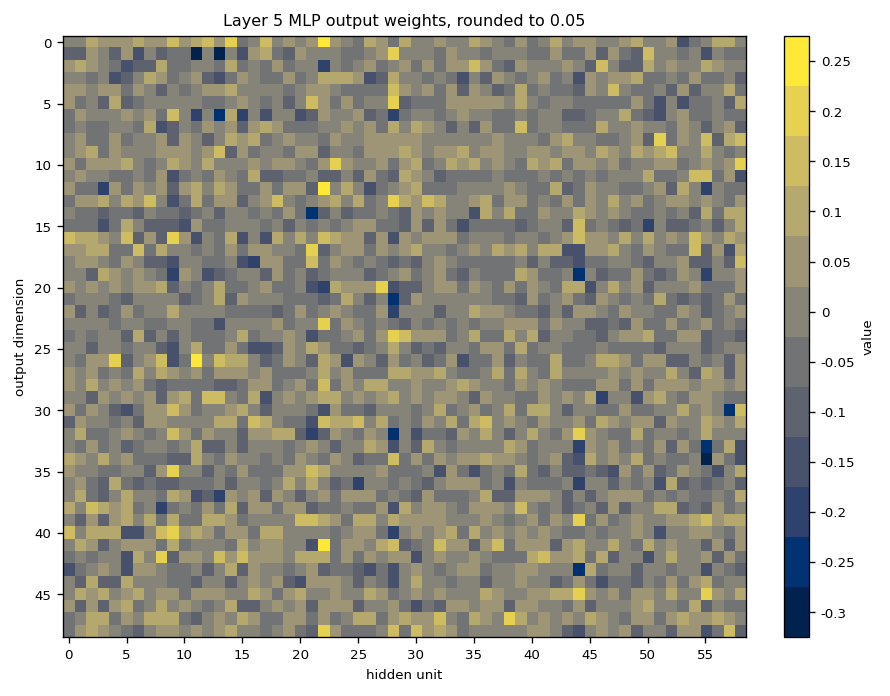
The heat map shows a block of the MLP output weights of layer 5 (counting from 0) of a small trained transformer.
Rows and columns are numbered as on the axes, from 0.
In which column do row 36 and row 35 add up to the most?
21
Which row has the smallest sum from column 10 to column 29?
6
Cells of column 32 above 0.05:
6
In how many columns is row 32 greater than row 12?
22
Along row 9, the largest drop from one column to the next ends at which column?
14
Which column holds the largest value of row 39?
44
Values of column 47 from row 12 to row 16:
0 0.1 0.05 -0.05 0
